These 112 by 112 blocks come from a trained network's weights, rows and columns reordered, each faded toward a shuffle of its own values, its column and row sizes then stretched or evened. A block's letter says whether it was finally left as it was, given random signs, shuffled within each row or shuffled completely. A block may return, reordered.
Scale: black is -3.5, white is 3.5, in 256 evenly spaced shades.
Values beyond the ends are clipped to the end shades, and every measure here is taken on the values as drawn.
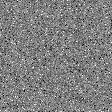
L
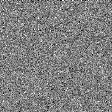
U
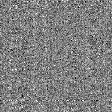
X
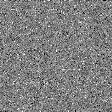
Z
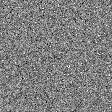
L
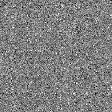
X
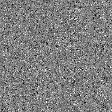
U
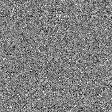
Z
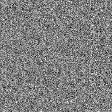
X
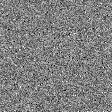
Z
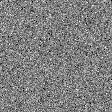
L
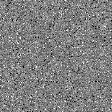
X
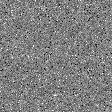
L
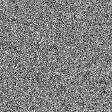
U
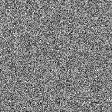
X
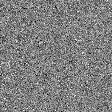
Z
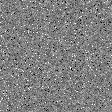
L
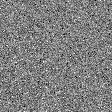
L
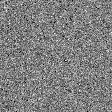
L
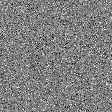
L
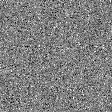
Z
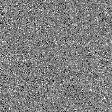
U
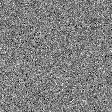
L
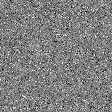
Z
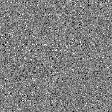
X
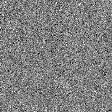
U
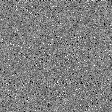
Z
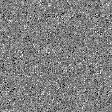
X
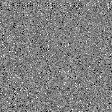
X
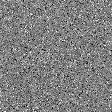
L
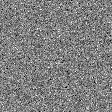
L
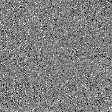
X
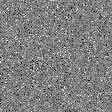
L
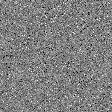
L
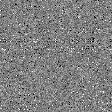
X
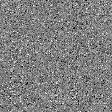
U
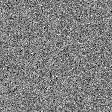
L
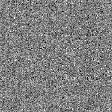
X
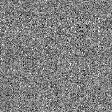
X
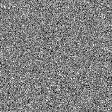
U
